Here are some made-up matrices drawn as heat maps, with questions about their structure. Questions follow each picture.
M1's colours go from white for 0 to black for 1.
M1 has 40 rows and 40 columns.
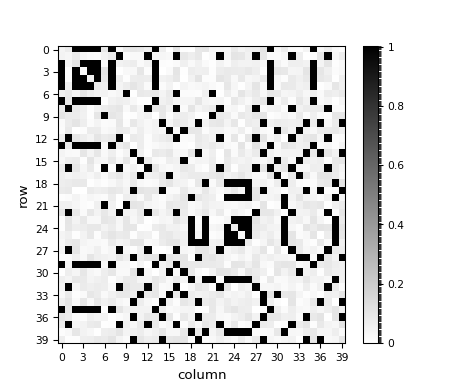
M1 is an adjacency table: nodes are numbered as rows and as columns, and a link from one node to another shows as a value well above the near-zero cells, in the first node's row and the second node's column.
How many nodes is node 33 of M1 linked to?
5
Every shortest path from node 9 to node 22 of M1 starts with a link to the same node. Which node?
node 6
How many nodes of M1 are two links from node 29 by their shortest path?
8
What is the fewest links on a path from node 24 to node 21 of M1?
2
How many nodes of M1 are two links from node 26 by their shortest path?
7
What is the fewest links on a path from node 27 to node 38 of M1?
5
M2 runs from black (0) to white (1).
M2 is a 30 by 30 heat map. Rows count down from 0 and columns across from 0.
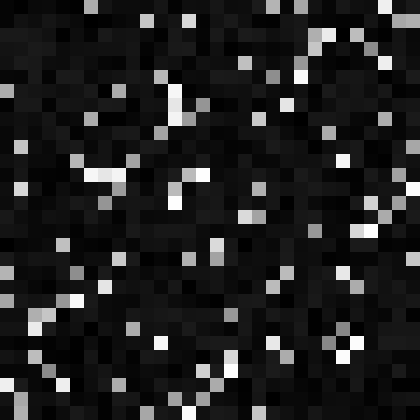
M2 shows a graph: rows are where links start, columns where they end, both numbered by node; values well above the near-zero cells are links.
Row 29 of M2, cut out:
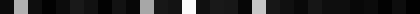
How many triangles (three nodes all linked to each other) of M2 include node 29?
3
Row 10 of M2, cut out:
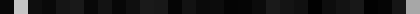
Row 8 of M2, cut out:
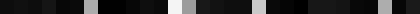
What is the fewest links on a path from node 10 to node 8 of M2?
3
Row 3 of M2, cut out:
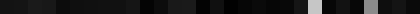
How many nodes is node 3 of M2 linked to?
2
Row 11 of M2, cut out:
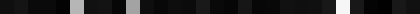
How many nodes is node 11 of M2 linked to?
3
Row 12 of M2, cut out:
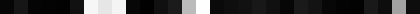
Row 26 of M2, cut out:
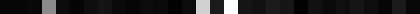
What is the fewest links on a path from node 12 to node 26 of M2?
2
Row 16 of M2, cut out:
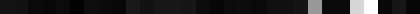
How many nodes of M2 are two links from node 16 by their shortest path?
5
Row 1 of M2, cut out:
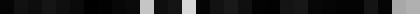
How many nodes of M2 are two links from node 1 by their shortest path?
4
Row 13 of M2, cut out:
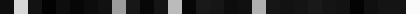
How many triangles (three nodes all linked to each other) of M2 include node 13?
4
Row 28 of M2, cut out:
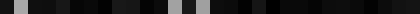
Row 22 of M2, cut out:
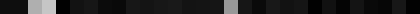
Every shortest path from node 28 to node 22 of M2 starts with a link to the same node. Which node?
node 14
